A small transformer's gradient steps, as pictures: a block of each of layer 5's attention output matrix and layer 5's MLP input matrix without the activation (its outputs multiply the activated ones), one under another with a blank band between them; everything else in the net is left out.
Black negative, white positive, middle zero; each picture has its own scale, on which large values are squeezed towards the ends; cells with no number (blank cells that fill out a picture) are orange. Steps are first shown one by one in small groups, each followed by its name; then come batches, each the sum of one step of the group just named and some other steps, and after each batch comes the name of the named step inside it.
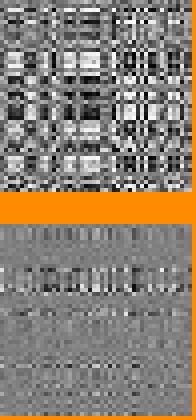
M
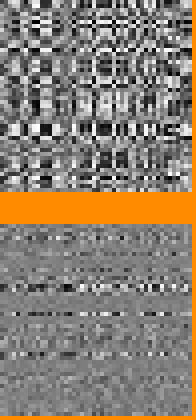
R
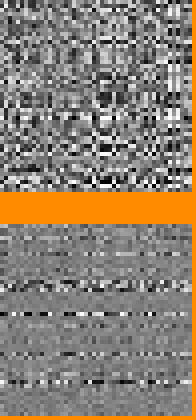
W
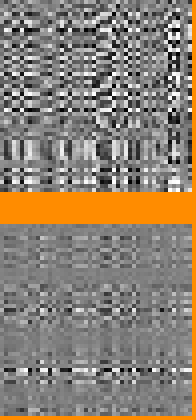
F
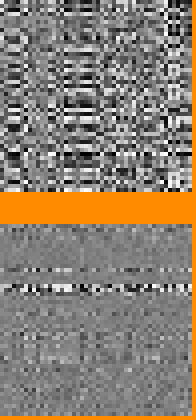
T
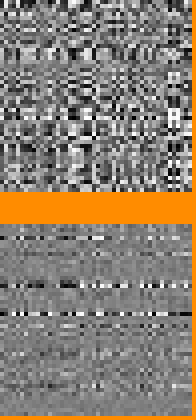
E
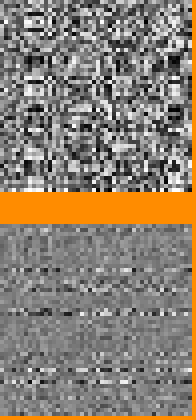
R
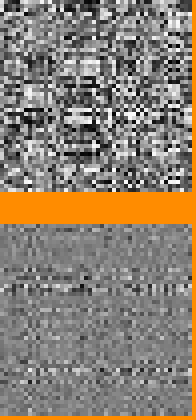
T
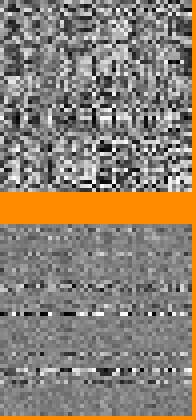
W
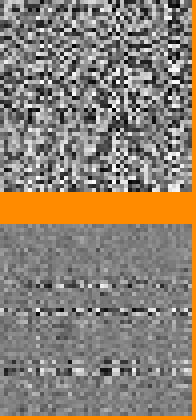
F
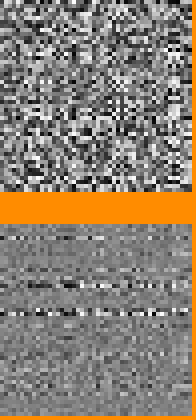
E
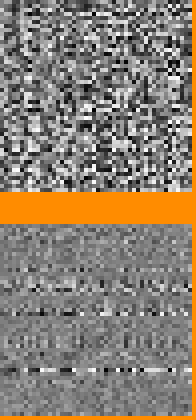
R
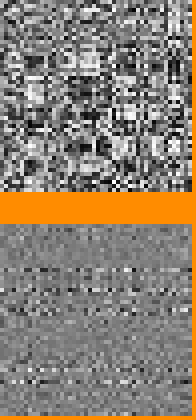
M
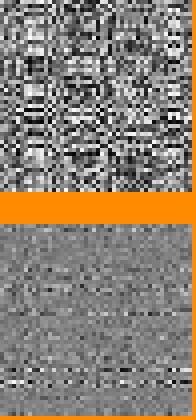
T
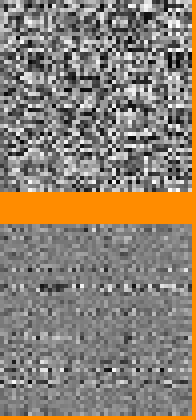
F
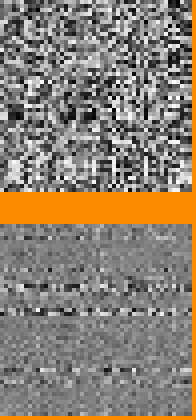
M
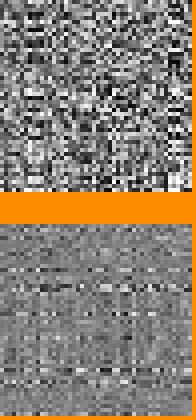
F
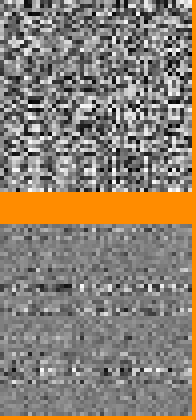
R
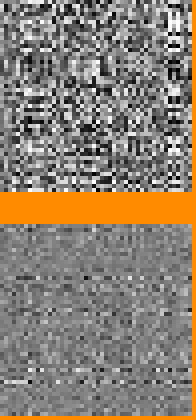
R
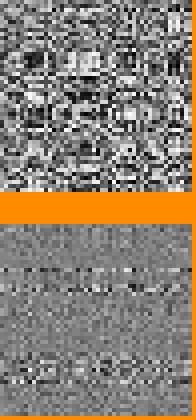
M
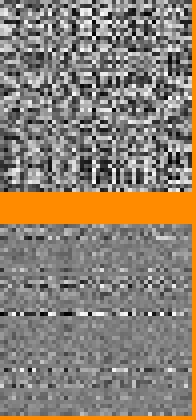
F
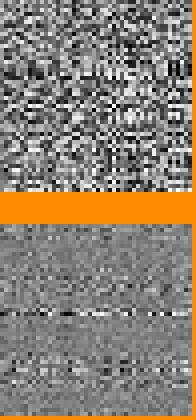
F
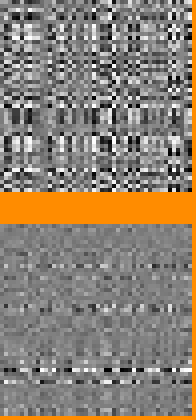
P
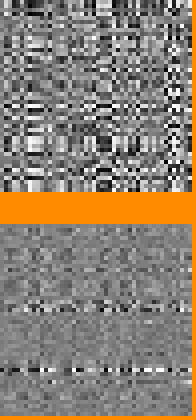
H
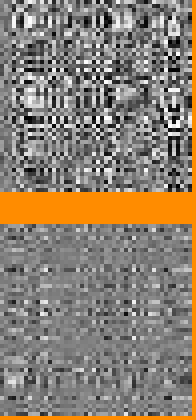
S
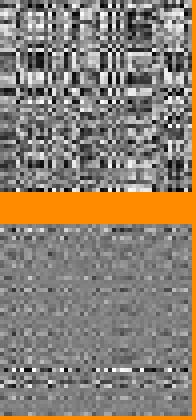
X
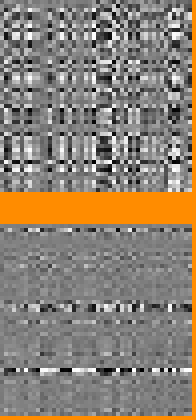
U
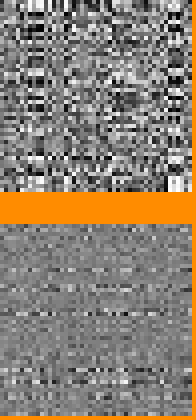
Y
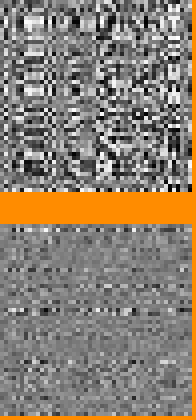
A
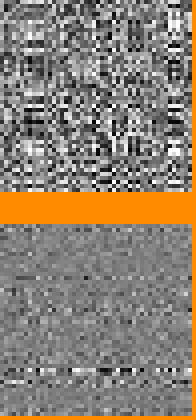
U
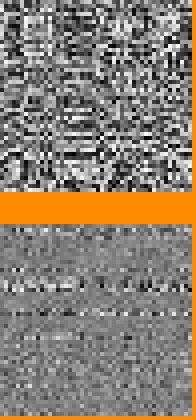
A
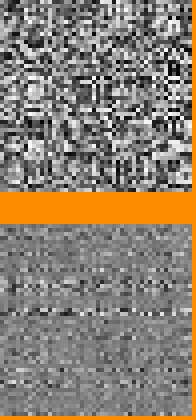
S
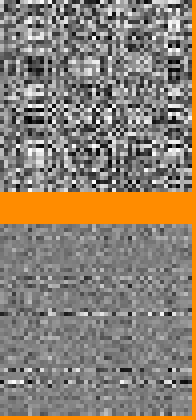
S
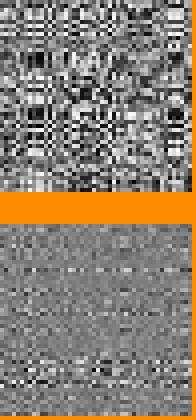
X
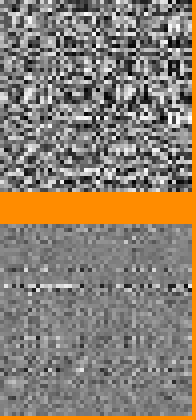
S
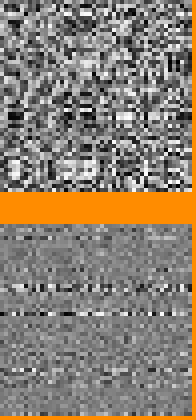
X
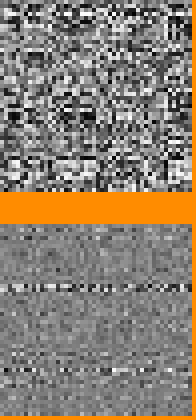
X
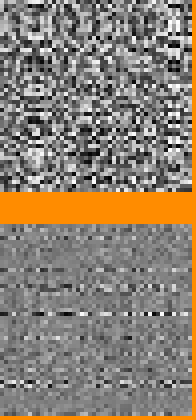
X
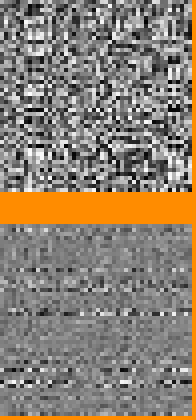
A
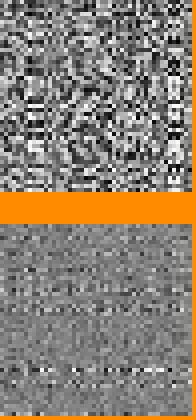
H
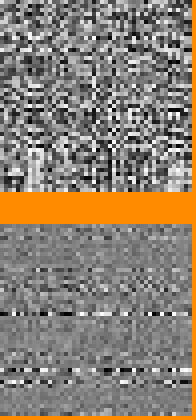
U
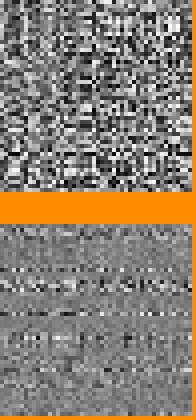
P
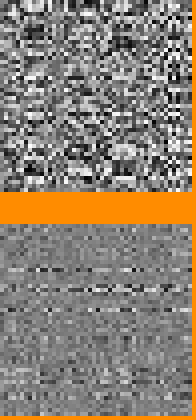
Y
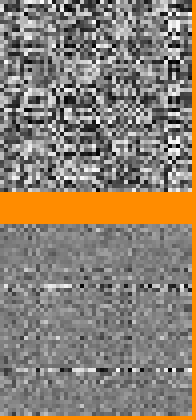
U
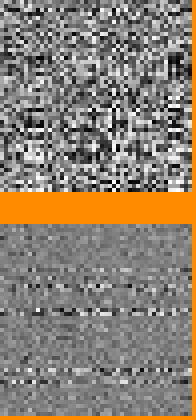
Y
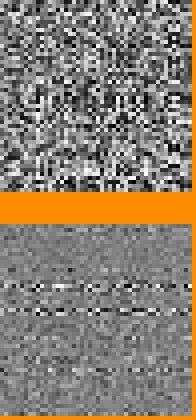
S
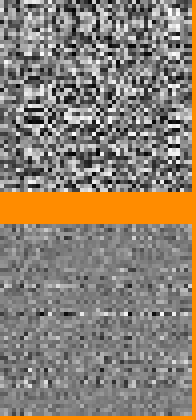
A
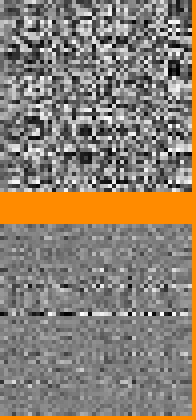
S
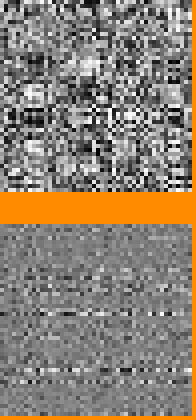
P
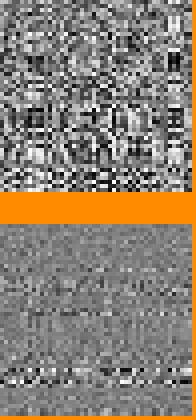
P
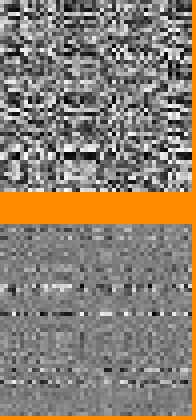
P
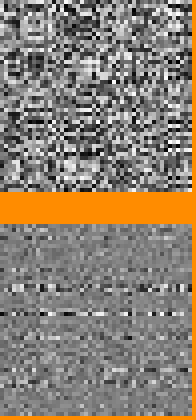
X
